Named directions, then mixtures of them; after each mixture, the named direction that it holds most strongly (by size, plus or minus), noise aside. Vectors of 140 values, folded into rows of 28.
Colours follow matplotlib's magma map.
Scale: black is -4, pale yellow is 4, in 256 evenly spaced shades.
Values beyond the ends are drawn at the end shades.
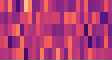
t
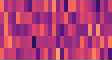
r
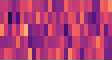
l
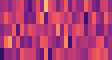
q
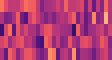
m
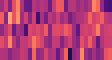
l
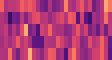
l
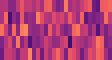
l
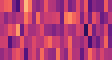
t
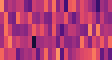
r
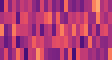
r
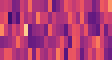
l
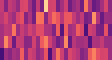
q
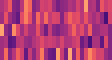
t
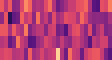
l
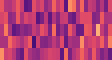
r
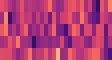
l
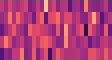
q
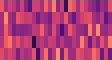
r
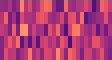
l
